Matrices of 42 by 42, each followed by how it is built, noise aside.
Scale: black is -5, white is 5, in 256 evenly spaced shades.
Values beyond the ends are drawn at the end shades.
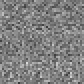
repeating columns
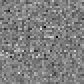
uneven rows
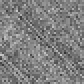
Toeplitz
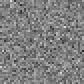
noise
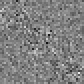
block diagonal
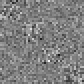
block diagonal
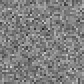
noise
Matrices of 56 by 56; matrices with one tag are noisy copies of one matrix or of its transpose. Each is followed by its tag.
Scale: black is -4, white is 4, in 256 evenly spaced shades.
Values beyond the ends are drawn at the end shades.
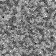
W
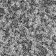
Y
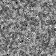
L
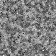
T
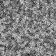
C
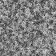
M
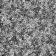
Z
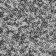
M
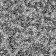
T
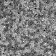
C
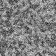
Y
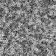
Y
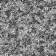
Z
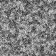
Z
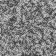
W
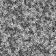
T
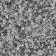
L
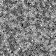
T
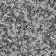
T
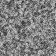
L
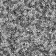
T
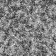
Y
